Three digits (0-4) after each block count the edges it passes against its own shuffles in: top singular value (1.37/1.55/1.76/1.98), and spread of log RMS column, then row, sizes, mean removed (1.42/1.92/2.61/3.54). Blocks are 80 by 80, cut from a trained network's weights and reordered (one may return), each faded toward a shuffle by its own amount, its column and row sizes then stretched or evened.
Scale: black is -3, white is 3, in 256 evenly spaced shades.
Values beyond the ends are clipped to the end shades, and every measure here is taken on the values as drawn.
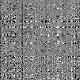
3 2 3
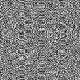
4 0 0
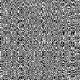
4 3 0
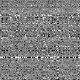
3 1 3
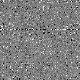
1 2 2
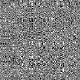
4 3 2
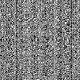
3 1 1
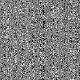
2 3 0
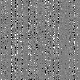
2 4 1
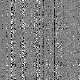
3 4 1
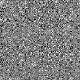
3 2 2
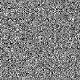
3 1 3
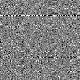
4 0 2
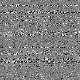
1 0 4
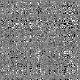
2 3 3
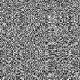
4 1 1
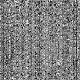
3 1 1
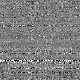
3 0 3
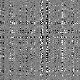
4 4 3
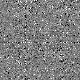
0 1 1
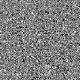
1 1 3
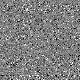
0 1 2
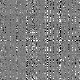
3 4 1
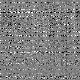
1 0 4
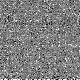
1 0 1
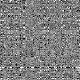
3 2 2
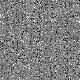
0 2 1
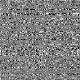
3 0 4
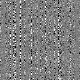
2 4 0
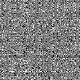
2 2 0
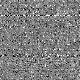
1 0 2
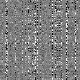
3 4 0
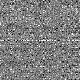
2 1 0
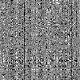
3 2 2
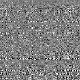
4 2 4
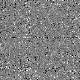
0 2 1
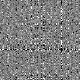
3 3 1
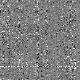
1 3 1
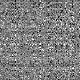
2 2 0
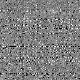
1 0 3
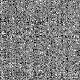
2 0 1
